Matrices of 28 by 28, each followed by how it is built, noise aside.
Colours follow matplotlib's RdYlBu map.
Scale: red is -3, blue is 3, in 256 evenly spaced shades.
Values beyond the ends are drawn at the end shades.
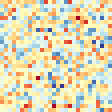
Hankel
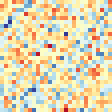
Hankel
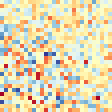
lower triangular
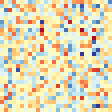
low rank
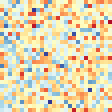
blocks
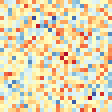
noise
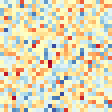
Hankel
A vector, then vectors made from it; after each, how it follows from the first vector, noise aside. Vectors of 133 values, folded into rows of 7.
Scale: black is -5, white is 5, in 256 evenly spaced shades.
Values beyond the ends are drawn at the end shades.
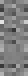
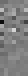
negated, partly zeroed.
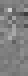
wrapped around, partly zeroed.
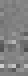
negated, partly zeroed.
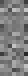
reversed, negated.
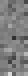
wrapped around, partly zeroed.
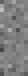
negated, partly zeroed.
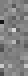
negated, partly zeroed.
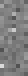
negated, partly zeroed.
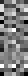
negated, scaled up.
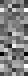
reversed, negated, scaled up.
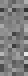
reversed.
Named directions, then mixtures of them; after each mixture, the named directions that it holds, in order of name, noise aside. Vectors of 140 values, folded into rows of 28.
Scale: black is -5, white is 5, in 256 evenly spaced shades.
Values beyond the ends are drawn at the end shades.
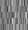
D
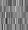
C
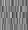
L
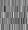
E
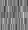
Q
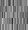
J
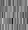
J.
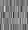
E.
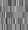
C.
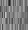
C, J.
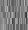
D.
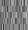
C, D, L.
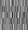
E, L.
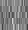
C, D, L.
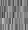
J, Q.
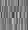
D, L, Q.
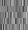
C, D, L.
